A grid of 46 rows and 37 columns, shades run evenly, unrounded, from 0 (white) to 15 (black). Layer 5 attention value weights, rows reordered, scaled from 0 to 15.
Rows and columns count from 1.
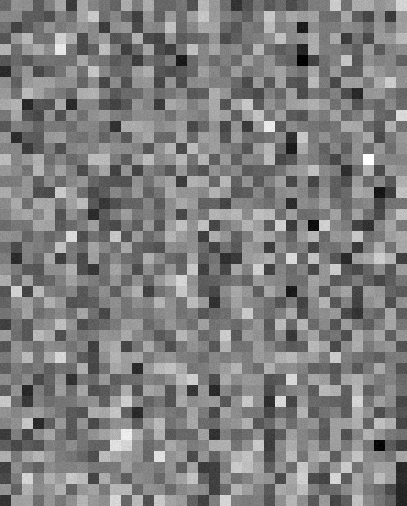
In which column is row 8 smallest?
36
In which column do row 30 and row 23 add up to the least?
6
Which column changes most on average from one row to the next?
27
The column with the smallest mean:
24
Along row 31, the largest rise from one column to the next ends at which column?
22
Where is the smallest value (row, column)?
15, 34
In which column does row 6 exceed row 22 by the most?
28
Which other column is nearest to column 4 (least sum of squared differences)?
5
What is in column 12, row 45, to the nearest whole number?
4
